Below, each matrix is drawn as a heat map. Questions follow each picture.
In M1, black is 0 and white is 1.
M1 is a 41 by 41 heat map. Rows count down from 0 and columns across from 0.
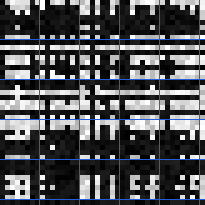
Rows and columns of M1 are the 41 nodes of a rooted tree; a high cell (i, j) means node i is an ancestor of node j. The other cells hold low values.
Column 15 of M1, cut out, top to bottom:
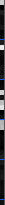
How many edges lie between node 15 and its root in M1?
7
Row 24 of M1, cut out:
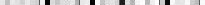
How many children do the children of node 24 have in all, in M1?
2
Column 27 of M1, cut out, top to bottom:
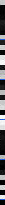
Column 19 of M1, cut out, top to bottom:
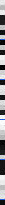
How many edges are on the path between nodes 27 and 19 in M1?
8
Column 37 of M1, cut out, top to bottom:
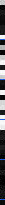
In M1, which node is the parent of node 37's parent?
12
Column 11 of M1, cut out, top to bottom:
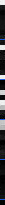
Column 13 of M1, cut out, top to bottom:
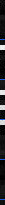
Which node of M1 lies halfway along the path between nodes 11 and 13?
25
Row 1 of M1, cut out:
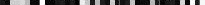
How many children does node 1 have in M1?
3
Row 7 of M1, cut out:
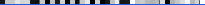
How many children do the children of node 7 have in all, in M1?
3
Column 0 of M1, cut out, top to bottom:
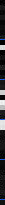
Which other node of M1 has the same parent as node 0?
6
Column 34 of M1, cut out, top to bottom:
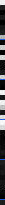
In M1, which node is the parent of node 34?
23
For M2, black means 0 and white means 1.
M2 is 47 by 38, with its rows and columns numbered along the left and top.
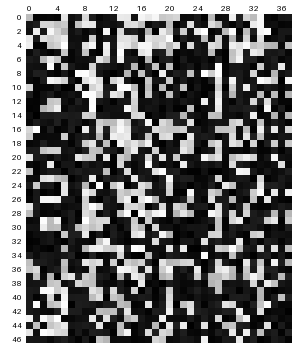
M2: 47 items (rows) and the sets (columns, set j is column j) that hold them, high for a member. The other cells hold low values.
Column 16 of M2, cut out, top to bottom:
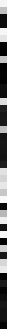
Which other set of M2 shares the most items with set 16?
8
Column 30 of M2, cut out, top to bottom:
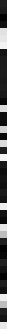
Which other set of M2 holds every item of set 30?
11
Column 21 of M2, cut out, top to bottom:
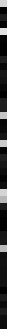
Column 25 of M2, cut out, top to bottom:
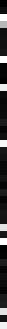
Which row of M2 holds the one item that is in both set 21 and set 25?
20
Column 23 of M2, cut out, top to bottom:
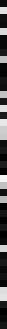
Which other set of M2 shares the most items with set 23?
14
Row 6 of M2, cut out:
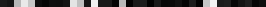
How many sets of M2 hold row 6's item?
9
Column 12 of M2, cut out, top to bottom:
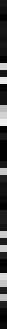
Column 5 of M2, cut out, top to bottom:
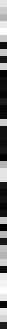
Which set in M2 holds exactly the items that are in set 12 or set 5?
20
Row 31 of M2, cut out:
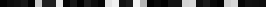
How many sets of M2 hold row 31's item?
10
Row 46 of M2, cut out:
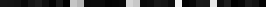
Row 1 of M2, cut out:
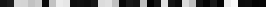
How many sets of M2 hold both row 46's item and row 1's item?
0
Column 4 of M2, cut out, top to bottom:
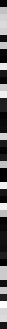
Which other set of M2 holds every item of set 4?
3
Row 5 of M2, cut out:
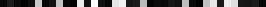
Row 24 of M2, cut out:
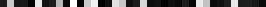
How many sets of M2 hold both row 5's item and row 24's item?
8
